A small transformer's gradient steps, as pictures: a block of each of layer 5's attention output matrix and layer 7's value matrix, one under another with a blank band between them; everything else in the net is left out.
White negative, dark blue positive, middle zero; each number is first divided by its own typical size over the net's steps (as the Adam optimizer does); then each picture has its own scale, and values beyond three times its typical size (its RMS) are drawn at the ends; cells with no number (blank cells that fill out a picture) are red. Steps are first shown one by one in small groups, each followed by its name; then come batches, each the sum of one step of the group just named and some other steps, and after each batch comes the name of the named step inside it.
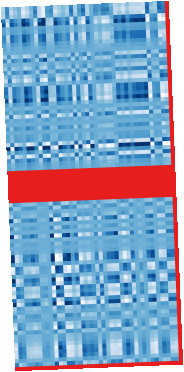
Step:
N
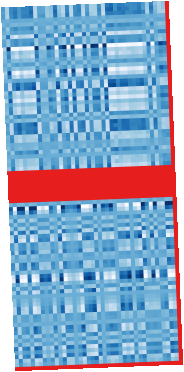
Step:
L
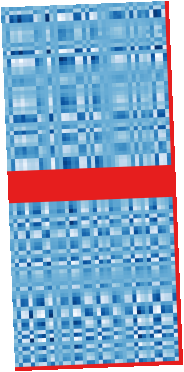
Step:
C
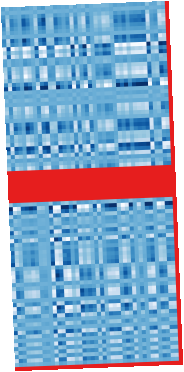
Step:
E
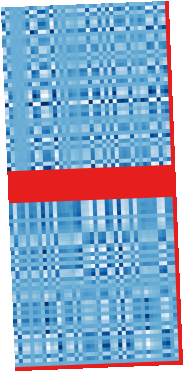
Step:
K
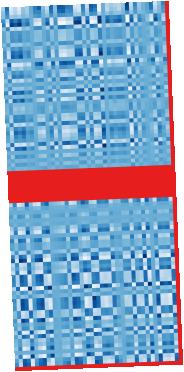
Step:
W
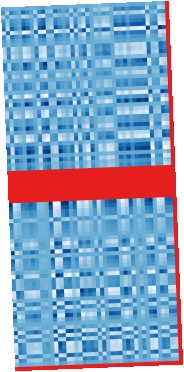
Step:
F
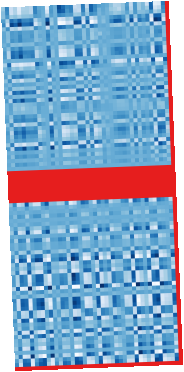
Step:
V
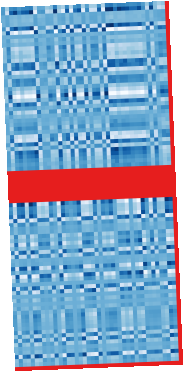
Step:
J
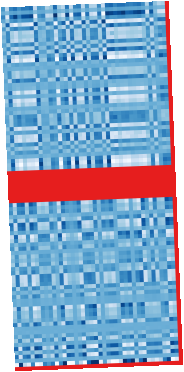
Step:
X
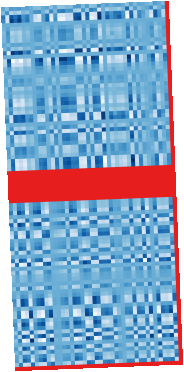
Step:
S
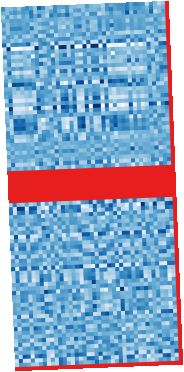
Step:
L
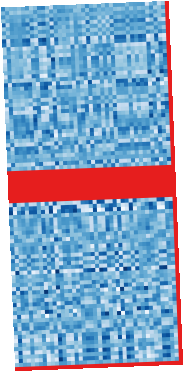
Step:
E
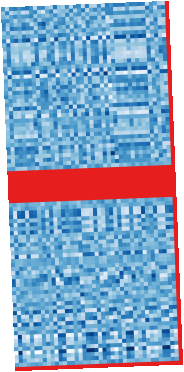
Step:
N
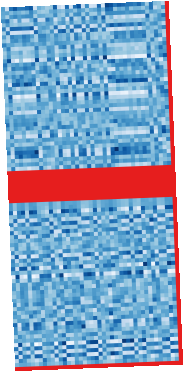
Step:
J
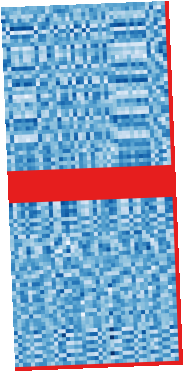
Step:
F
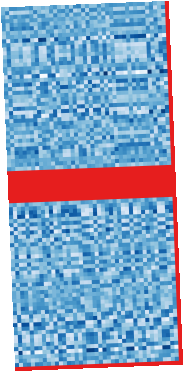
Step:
E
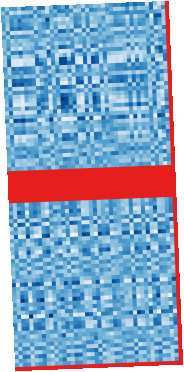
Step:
C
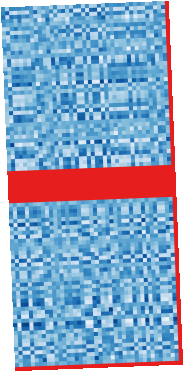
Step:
S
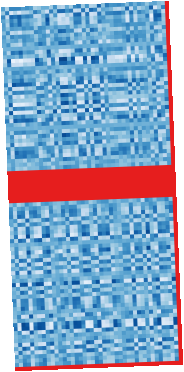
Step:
C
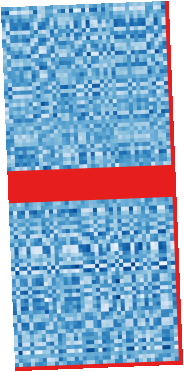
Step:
K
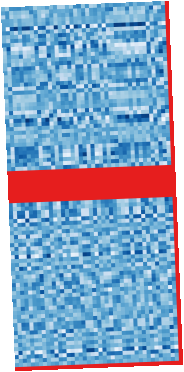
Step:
J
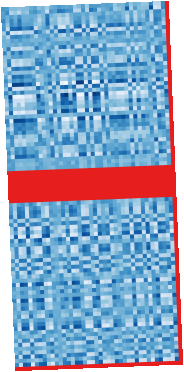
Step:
J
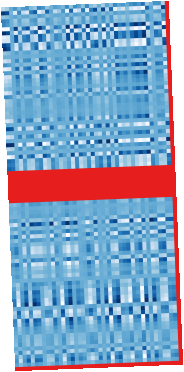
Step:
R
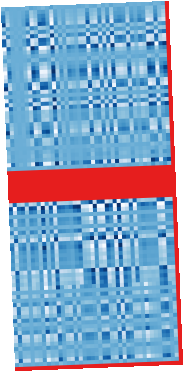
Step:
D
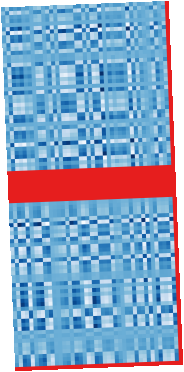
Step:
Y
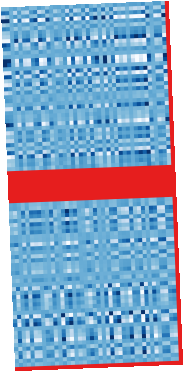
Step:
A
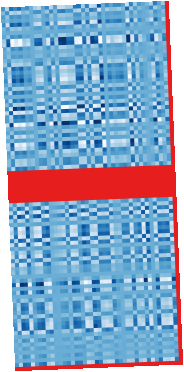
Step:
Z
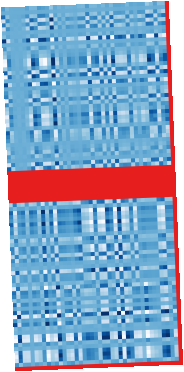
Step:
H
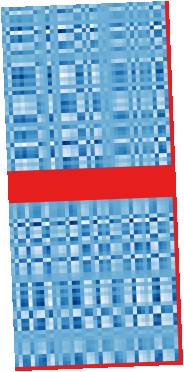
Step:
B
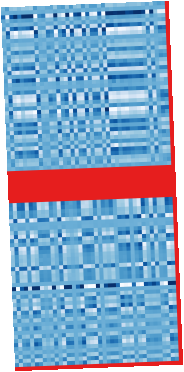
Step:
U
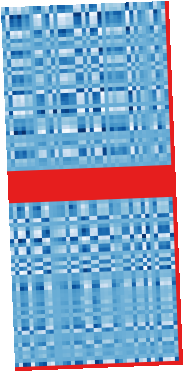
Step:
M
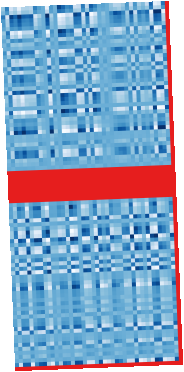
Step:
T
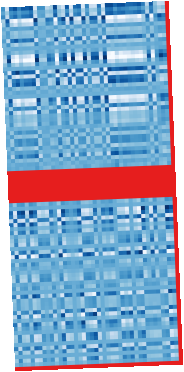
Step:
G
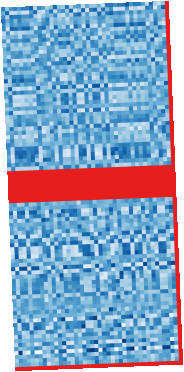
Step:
M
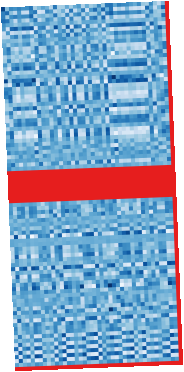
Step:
U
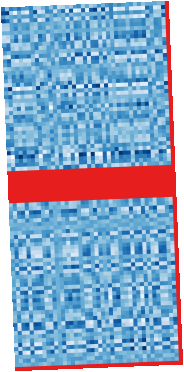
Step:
A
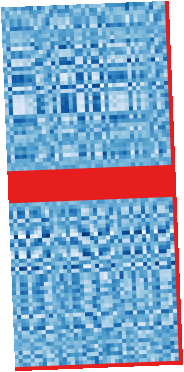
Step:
M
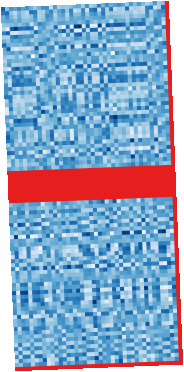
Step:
Y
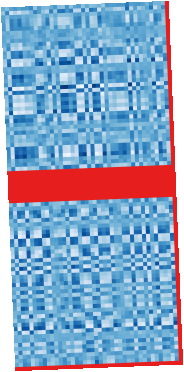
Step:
M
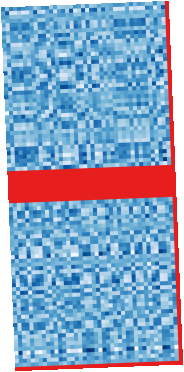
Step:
H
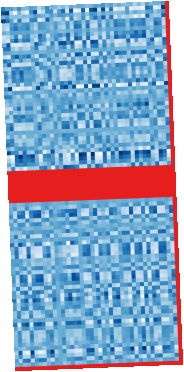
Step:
A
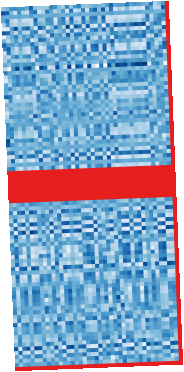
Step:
R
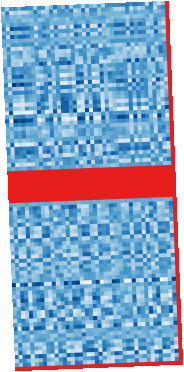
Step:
Y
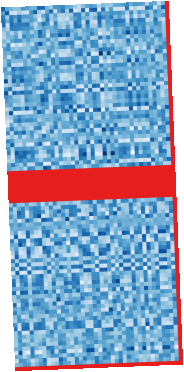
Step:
M
